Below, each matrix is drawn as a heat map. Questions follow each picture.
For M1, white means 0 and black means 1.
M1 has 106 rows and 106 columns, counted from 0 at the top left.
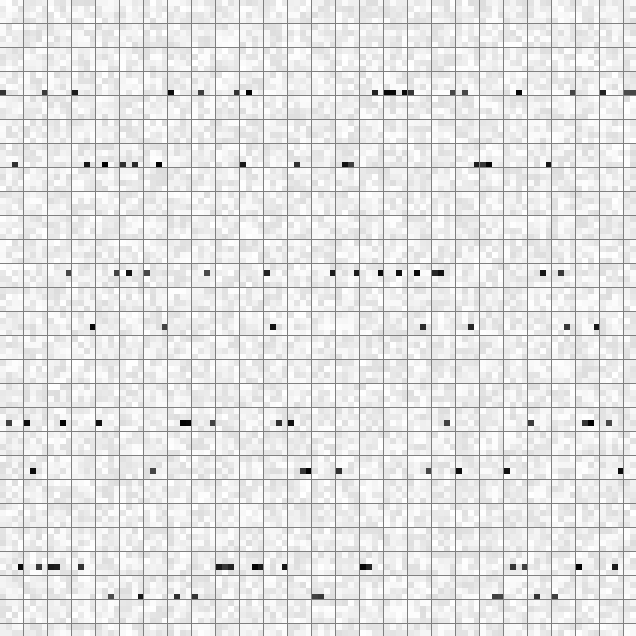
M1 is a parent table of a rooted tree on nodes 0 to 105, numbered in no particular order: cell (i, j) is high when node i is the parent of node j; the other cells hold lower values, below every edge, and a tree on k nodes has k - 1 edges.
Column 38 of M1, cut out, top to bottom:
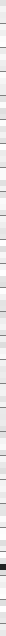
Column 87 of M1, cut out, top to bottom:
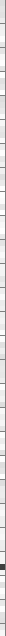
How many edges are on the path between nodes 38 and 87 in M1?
2
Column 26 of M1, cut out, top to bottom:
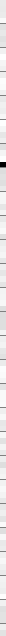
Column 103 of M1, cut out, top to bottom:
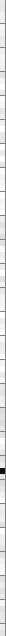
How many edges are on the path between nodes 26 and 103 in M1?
4
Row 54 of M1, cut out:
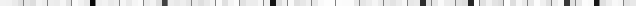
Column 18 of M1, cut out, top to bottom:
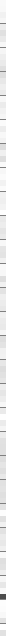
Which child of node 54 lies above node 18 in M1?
99
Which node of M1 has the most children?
15
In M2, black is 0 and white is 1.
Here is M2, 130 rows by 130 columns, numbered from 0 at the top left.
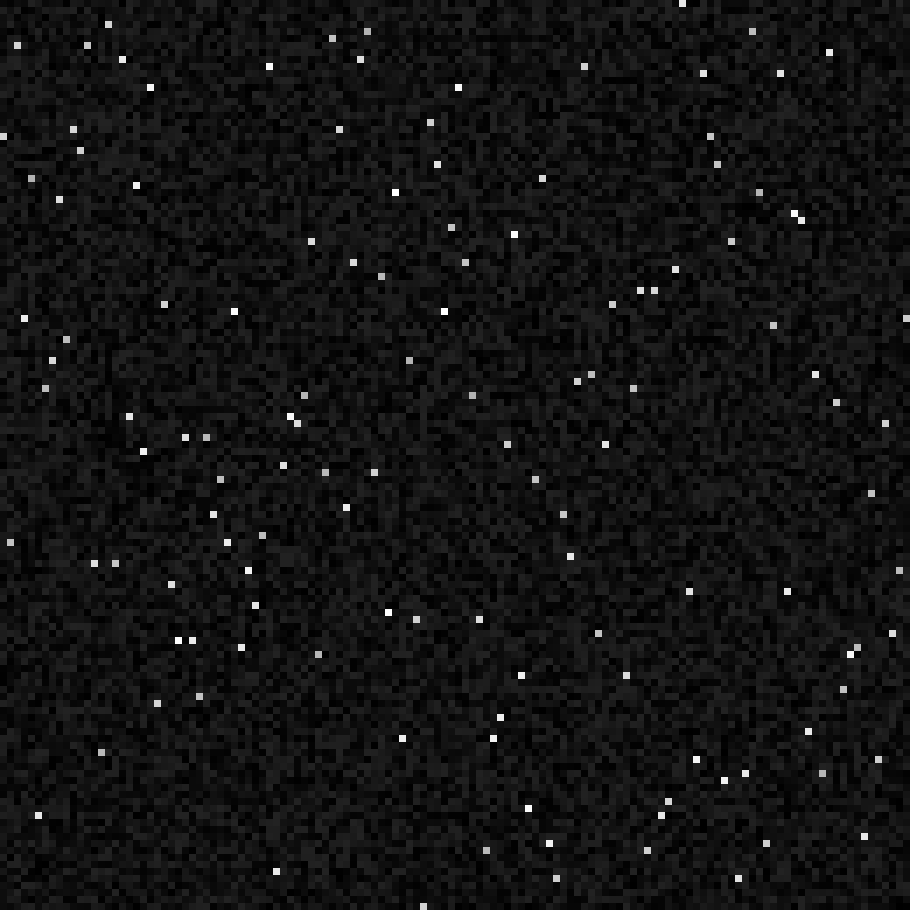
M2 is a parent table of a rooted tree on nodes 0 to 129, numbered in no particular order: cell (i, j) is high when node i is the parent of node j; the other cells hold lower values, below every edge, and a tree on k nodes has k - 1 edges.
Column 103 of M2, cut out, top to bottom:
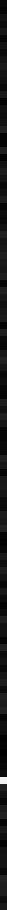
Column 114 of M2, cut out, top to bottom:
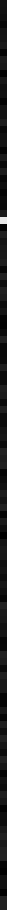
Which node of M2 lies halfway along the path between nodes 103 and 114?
59
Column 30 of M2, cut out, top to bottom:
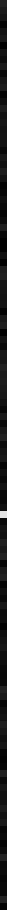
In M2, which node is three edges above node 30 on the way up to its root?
44
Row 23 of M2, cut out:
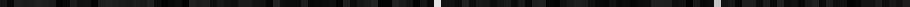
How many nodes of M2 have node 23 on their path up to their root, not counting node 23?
9
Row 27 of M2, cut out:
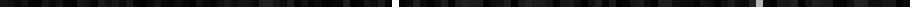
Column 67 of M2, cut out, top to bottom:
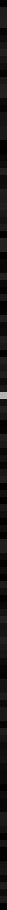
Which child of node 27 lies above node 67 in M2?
56
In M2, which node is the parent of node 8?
28
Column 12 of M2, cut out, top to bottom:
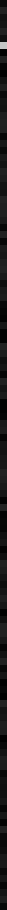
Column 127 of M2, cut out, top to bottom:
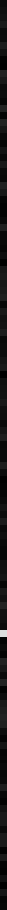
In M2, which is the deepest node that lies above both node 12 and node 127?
55
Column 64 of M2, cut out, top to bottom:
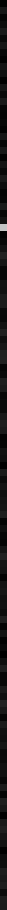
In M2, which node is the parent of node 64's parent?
77
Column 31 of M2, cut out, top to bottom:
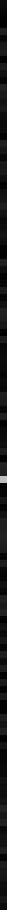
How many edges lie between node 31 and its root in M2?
2
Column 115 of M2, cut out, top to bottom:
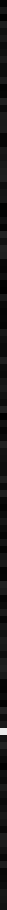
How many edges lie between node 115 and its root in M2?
8
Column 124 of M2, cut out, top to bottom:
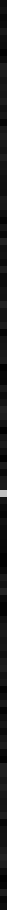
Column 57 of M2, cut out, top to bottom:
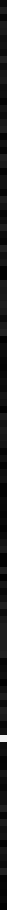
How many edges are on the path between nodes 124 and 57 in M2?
3
